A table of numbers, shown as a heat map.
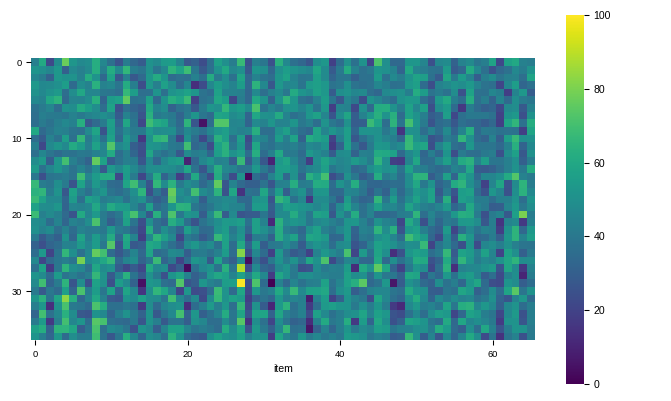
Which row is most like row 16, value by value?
20
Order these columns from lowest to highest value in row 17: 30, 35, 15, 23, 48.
15, 48, 23, 35, 30
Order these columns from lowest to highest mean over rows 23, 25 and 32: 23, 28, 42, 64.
28, 42, 64, 23
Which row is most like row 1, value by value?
19
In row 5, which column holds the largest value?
12
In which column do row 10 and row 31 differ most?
36
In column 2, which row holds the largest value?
5
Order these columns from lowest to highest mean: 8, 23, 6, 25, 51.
23, 51, 6, 25, 8
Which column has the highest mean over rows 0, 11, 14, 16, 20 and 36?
24
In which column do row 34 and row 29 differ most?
42
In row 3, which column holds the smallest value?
21
